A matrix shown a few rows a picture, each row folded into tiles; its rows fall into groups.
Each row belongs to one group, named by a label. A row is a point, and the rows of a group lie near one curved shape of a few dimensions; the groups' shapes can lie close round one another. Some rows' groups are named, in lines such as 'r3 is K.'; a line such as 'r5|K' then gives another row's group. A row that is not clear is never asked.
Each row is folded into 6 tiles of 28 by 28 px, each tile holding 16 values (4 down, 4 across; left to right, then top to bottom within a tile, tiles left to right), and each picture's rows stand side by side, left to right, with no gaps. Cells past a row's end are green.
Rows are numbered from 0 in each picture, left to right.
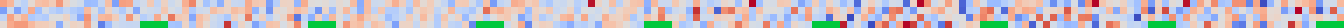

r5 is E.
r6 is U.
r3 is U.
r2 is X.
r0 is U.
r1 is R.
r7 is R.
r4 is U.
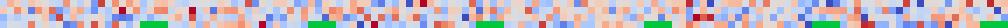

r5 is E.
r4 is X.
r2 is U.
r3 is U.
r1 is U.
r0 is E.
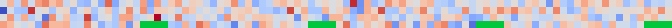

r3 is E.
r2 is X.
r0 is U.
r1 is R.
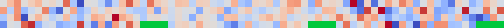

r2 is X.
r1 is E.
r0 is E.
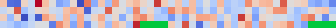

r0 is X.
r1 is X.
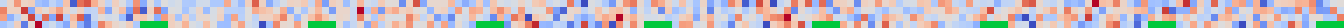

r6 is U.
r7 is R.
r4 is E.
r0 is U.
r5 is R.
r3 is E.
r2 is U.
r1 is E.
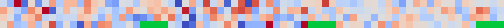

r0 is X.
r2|E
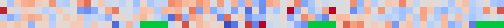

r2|X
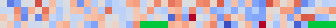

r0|X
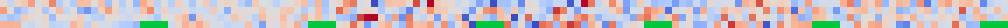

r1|E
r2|X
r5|R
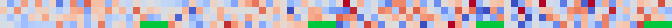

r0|X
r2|R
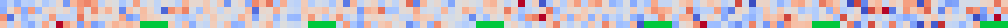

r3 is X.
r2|X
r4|E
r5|X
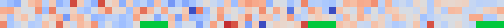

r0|E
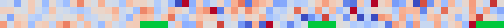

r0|E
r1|X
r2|X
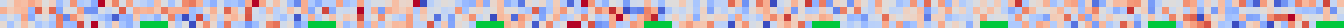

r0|E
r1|U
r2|U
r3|E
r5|X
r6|R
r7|E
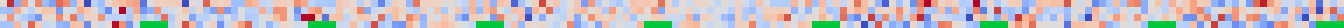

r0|R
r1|X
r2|U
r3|X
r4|E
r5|U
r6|U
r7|U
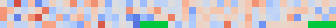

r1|R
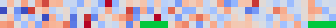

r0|U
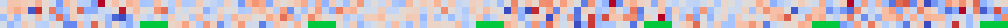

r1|E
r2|X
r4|E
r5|R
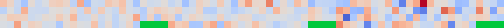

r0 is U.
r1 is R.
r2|R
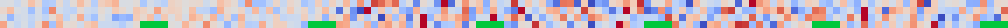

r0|E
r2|U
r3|R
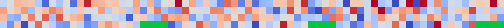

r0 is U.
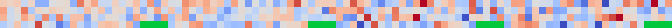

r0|U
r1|E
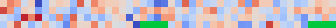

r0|X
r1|X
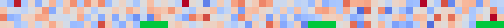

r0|X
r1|X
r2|U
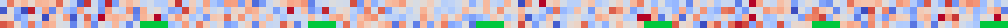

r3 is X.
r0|U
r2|X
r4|E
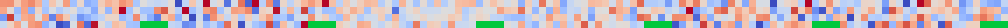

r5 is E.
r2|E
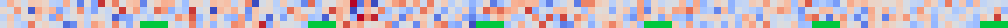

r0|E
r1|U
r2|X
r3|U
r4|X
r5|U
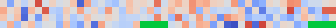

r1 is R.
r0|X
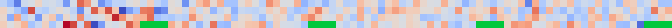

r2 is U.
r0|E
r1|R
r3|X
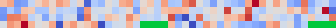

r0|U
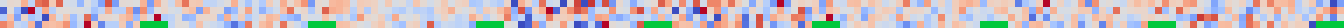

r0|U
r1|E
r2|R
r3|X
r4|U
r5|E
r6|X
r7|X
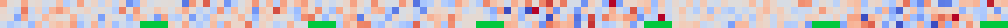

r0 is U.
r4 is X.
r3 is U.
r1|X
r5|E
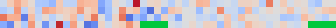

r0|R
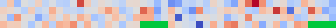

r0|E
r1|R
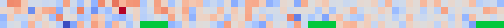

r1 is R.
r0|E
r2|X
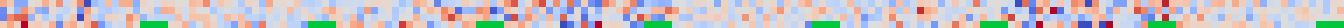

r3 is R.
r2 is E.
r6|X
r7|U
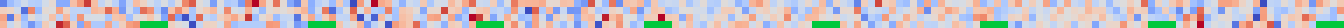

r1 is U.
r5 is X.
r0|R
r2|X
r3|U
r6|R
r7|U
